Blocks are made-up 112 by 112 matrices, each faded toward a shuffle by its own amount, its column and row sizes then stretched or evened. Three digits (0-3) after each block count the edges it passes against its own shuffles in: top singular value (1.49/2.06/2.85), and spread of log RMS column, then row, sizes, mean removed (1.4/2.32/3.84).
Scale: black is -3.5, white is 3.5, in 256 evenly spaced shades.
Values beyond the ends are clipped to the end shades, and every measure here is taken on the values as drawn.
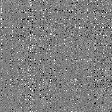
0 2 2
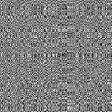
3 2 2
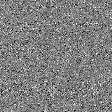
0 0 1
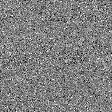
0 0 1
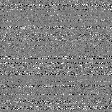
0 0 3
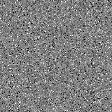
1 1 0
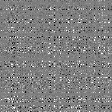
0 2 3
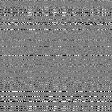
3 0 3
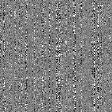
1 3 1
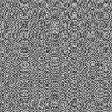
3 2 0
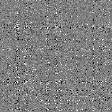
0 2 2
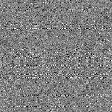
2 0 2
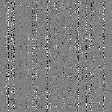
2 3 1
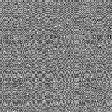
3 0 1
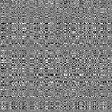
3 2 3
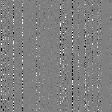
1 3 0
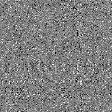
1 1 1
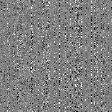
1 3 1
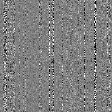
2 3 0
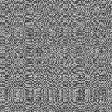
3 0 2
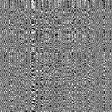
3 3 1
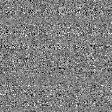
0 1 2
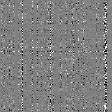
2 3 2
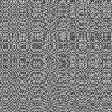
3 1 1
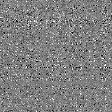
1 2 2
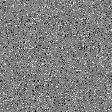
0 0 1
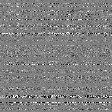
1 1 3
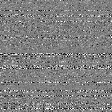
2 0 3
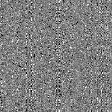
2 2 0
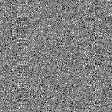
2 1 0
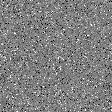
0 0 0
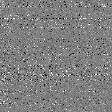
0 1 2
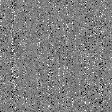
0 2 0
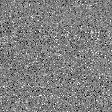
1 0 1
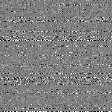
2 0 3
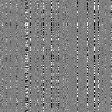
3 3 1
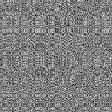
3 1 0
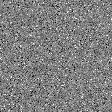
1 0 0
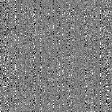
0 3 1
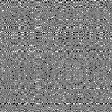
3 0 2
